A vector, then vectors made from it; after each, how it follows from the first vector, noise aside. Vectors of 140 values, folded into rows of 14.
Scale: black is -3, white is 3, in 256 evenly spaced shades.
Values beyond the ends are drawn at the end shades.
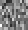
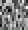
negated.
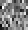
negated.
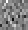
negated, partly zeroed.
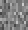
wrapped around, shrunk.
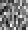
wrapped around.
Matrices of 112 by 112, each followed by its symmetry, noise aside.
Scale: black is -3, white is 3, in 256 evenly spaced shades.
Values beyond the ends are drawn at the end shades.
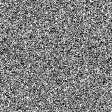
same after a half turn.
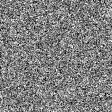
no symmetry.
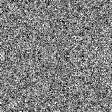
mirrored top to bottom.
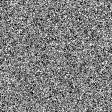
same after a half turn.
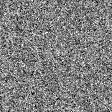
no symmetry.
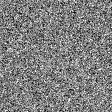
symmetric.
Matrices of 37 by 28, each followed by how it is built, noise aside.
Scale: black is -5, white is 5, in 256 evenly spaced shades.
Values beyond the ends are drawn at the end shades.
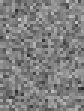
noise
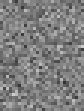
noise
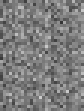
repeating rows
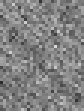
Toeplitz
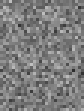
repeating columns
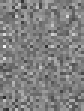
low rank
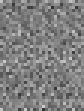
repeating columns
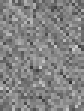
Toeplitz
